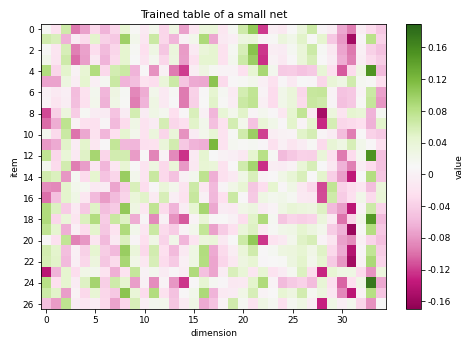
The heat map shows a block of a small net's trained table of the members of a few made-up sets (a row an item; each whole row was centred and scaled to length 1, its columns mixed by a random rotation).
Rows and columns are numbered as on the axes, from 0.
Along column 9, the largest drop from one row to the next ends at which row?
24
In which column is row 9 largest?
2
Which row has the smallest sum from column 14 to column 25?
5
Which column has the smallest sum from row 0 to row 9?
14
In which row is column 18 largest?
8
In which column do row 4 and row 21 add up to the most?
33
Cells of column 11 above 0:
19
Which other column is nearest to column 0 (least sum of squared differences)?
28
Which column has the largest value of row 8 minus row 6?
9
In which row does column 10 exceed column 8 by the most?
16
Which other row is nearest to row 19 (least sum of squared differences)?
22
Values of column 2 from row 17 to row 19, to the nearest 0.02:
-0.04 0.04 -0.06
